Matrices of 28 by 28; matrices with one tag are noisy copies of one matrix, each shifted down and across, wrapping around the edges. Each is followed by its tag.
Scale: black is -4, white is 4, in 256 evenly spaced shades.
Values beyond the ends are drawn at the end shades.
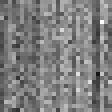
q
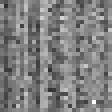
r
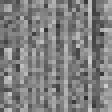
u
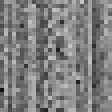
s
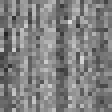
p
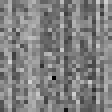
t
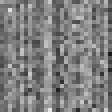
s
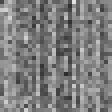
t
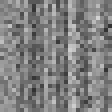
r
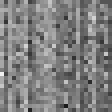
t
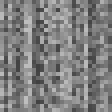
s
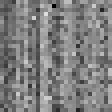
r
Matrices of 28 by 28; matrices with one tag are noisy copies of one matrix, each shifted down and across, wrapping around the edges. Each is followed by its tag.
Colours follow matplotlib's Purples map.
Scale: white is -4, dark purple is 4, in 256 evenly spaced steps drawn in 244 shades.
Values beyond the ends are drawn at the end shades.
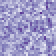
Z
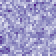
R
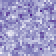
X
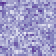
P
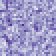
Z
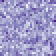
R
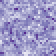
X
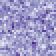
X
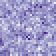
R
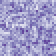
P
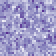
R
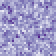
R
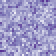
R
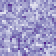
X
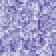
Z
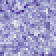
X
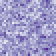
P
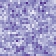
P
